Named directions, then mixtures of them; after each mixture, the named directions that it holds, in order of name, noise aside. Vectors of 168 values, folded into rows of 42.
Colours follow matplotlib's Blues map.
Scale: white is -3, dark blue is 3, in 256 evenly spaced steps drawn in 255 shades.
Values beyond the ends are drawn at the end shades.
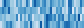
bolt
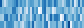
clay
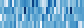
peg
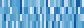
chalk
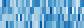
bolt, chalk.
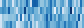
bolt, peg.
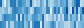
bolt, chalk.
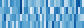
chalk.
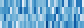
bolt, chalk.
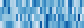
bolt.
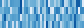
chalk.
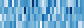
peg.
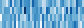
chalk, peg.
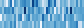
peg.
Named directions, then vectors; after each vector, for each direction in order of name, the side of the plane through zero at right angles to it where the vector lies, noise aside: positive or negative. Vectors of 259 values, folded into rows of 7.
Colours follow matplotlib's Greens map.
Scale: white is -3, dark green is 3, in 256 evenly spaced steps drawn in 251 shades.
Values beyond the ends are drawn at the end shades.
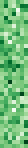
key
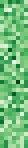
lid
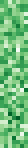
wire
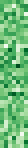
positive, positive, positive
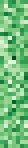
negative, positive, positive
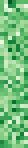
negative, positive, negative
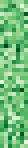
negative, negative, negative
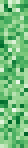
positive, negative, positive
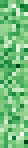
positive, positive, positive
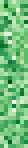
positive, negative, negative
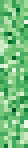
negative, positive, positive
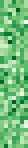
negative, positive, positive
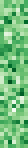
positive, negative, negative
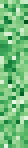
positive, negative, negative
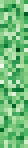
negative, negative, negative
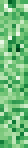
negative, positive, negative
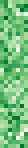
positive, negative, positive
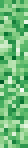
negative, positive, positive
